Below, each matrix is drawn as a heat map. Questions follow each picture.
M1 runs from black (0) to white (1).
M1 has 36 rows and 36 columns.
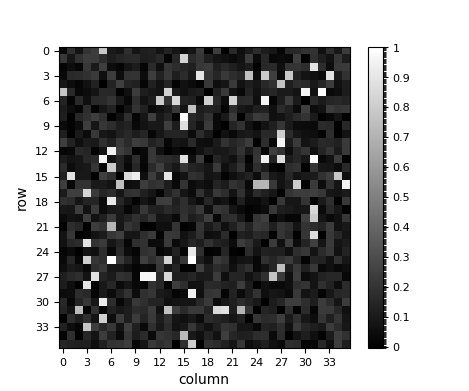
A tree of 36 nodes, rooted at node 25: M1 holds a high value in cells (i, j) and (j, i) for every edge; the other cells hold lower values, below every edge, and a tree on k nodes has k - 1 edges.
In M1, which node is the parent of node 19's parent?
13
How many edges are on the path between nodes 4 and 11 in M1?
2
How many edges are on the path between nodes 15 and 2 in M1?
3
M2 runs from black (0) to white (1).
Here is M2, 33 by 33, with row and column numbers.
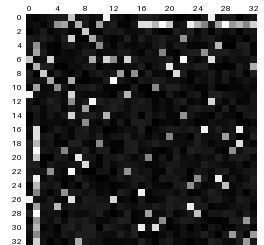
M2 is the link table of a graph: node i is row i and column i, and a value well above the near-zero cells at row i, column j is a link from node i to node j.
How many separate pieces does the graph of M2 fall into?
3
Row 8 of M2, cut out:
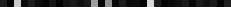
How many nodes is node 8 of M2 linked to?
4
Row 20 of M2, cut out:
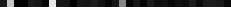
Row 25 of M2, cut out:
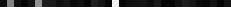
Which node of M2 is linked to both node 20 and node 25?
node 1
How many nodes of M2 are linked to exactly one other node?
4
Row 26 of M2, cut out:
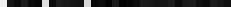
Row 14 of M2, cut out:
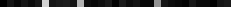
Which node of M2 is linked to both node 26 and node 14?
node 6
